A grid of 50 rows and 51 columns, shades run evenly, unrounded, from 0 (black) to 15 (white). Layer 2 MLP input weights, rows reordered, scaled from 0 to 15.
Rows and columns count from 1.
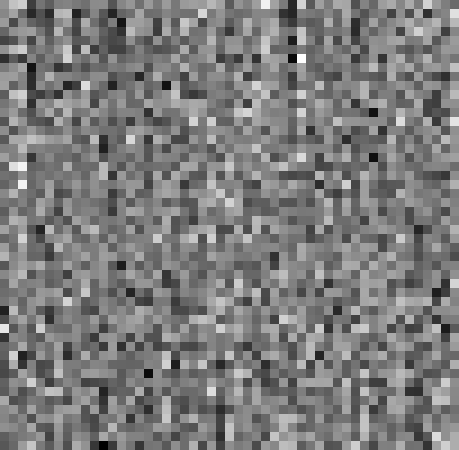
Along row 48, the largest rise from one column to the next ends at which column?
26
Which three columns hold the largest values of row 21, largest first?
3, 39, 24
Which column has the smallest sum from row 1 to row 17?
33
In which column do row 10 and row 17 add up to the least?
19
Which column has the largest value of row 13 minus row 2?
6
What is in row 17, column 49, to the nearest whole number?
10
